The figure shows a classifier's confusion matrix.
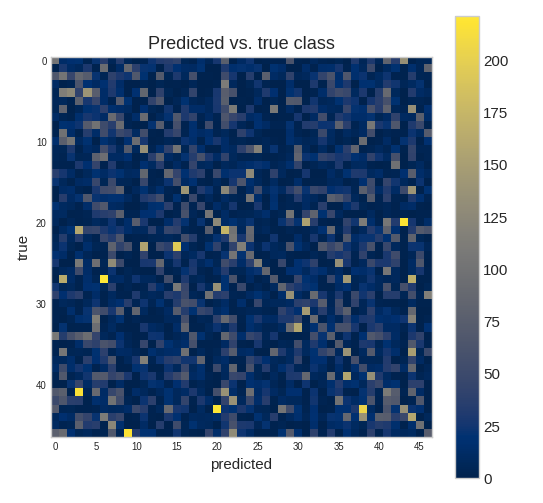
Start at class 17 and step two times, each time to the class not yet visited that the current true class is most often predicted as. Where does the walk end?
22
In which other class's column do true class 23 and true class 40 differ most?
15
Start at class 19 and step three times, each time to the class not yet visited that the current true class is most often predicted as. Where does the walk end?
9
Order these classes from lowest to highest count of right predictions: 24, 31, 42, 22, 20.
42, 24, 22, 20, 31
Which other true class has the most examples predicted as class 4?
34
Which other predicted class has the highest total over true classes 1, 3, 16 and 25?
21
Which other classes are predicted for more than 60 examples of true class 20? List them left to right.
10, 31, 38, 41, 43
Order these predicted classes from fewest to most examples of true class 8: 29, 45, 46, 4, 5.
46, 29, 45, 4, 5
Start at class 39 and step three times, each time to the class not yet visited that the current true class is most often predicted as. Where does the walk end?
38
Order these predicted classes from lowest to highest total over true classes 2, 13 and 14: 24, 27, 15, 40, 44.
40, 27, 15, 44, 24
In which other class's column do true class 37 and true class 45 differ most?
11
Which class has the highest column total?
44
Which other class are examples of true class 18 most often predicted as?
6
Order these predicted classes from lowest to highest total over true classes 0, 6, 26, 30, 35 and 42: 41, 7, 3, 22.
3, 7, 22, 41
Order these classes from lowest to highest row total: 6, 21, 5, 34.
5, 6, 34, 21
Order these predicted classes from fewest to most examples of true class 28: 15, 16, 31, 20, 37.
37, 31, 16, 15, 20
